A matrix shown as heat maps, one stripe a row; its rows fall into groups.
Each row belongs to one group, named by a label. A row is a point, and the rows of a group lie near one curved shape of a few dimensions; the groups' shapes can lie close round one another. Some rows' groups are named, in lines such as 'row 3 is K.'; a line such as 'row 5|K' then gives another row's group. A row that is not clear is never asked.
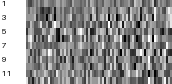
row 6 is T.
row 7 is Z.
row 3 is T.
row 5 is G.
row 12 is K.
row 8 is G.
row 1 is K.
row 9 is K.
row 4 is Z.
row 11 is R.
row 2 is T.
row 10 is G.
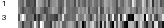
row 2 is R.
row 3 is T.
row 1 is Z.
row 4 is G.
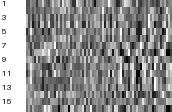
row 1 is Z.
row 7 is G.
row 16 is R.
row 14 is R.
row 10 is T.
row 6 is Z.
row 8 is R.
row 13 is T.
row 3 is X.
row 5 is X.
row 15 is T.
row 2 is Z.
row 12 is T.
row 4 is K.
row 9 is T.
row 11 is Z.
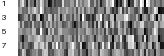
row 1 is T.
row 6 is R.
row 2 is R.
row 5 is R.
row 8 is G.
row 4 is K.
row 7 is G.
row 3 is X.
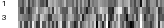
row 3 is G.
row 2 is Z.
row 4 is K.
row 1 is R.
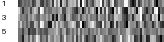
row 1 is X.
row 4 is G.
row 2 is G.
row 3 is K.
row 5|R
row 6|R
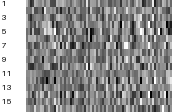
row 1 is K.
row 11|T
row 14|K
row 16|R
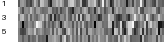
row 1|G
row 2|K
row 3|T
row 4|R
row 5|K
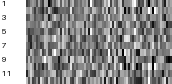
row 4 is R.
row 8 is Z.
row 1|X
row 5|X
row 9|R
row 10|T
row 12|K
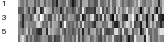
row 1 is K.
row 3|G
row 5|T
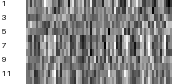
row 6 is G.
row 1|R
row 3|Z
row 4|T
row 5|T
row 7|G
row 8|G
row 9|K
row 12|G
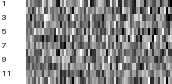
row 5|R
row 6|T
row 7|K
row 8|G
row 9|Z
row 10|X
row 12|K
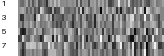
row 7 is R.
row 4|K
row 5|K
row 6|Z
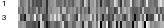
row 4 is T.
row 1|T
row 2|R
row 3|K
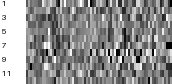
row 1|G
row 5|R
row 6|T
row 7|R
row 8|T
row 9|Z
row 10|R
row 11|G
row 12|R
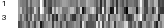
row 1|R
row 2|G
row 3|K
